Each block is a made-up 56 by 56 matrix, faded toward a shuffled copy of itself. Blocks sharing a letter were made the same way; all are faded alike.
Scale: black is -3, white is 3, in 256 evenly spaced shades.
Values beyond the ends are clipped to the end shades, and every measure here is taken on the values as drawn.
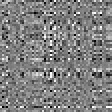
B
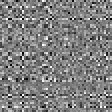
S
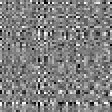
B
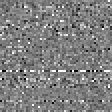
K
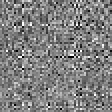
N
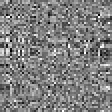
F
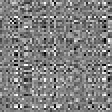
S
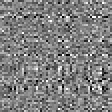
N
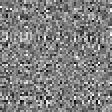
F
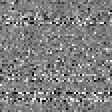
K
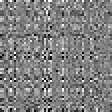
S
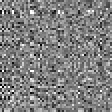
N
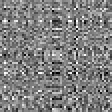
N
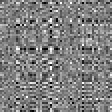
S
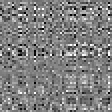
B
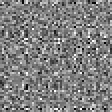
F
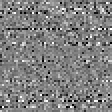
K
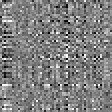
S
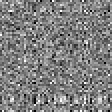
F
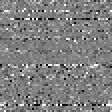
K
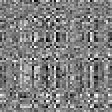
S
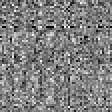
F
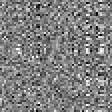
F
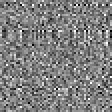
F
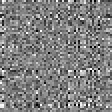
N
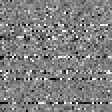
K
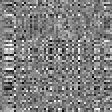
S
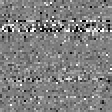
K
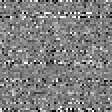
K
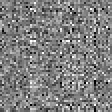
F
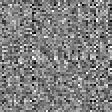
F
